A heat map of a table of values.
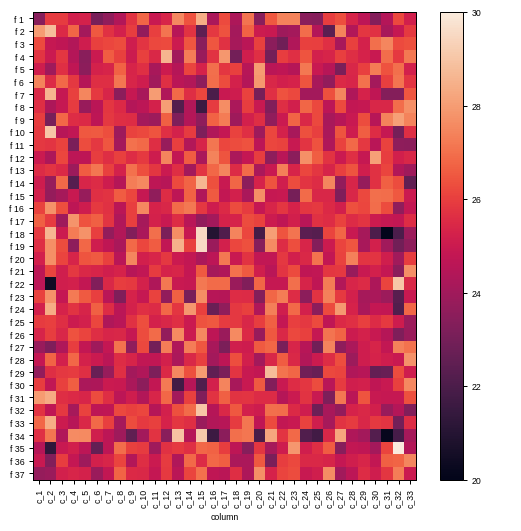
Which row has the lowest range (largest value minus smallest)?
f 25
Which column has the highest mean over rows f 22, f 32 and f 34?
c_15
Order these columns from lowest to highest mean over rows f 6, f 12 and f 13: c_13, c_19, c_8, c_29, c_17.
c_13, c_19, c_29, c_8, c_17
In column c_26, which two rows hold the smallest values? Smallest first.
f 2, f 31
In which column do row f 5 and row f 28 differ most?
c_20
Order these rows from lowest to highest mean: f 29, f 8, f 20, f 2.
f 29, f 8, f 2, f 20
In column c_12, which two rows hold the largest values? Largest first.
f 4, f 8
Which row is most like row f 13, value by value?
f 11
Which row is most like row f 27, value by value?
f 37
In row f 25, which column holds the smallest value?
c_33
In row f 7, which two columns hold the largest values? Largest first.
c_2, c_11
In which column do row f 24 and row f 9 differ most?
c_32
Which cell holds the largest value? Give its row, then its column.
f 35, c_32
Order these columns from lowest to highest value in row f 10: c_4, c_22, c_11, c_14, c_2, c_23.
c_23, c_4, c_22, c_14, c_11, c_2
